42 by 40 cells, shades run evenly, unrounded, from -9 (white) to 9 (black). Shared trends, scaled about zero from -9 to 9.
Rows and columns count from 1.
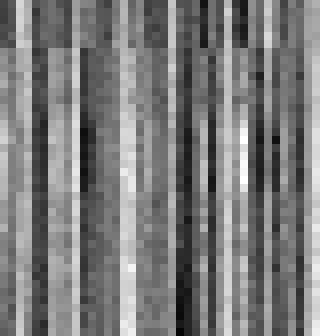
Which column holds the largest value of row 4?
31
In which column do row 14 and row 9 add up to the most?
24
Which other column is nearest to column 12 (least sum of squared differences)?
35
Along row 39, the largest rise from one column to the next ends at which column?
23
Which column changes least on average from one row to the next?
39
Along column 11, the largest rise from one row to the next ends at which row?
7
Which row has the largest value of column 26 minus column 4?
6
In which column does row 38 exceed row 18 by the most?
1
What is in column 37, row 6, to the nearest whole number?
0
